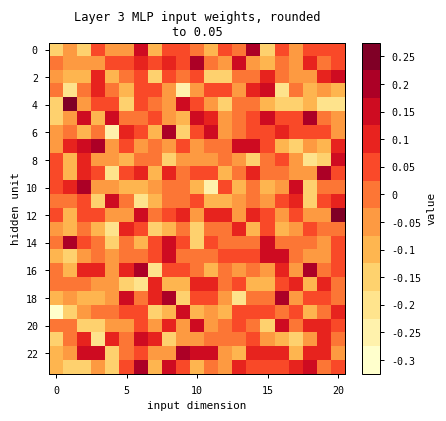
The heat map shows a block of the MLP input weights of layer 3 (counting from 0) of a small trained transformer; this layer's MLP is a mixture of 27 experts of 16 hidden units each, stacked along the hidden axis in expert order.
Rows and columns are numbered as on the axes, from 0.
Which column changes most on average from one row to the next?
8
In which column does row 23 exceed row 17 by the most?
6
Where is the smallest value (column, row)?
0, 19
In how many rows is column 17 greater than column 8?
8
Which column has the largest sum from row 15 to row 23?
16
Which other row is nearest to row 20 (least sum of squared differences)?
1
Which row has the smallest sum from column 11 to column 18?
4
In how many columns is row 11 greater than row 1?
9
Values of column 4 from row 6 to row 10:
-0.25 -0.05 -0.05 -0.2 -0.05
